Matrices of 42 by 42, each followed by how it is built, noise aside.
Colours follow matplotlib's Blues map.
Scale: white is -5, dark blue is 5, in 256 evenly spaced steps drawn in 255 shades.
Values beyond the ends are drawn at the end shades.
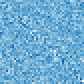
banded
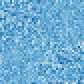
block diagonal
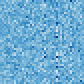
uneven columns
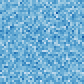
repeating columns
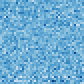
uneven rows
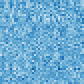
low rank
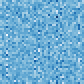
uneven columns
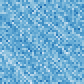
Toeplitz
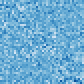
block diagonal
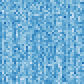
blocks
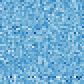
uneven rows
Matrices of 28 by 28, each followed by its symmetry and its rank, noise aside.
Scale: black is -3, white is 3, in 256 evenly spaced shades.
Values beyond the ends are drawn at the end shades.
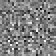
antisymmetric, rank six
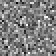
no symmetry, rank eight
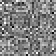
no symmetry, rank eight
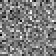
symmetric, rank six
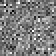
symmetric, rank eight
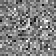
symmetric, rank six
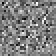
no symmetry, rank seven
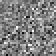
antisymmetric, rank eight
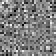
symmetric, rank six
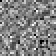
symmetric, rank seven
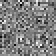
antisymmetric, rank six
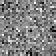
symmetric, rank eight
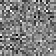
symmetric, rank six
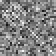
symmetric, rank six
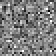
no symmetry, rank seven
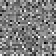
antisymmetric, rank eight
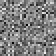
no symmetry, rank six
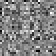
no symmetry, rank six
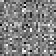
no symmetry, rank seven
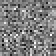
no symmetry, rank seven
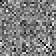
symmetric, rank six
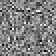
no symmetry, rank six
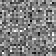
antisymmetric, rank eight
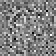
symmetric, rank eight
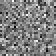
antisymmetric, rank eight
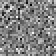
symmetric, rank eight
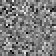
no symmetry, rank seven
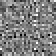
antisymmetric, rank six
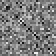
symmetric, rank seven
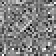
symmetric, rank eight
